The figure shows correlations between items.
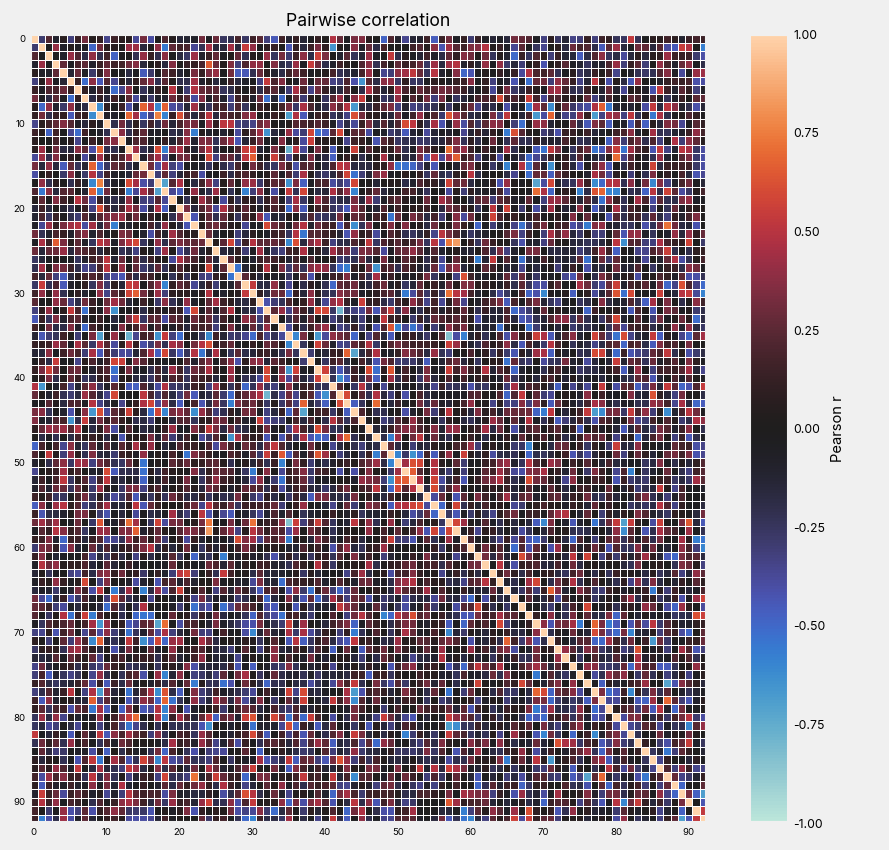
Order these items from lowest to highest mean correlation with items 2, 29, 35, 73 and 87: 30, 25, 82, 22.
82, 30, 25, 22
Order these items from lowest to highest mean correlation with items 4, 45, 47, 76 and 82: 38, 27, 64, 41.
27, 38, 64, 41
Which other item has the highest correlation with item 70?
77
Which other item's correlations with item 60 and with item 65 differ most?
71
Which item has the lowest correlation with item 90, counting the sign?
81
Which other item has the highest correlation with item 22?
87
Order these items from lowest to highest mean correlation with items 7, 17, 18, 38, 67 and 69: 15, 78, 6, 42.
6, 78, 15, 42
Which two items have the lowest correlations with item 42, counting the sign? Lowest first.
32, 40
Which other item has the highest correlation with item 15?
8
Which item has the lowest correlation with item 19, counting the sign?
78
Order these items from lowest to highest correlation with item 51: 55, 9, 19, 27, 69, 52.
9, 19, 27, 69, 55, 52
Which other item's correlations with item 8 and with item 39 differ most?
35
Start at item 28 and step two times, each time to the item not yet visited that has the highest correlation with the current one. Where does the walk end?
49
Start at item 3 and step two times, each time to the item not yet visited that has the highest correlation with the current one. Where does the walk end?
58
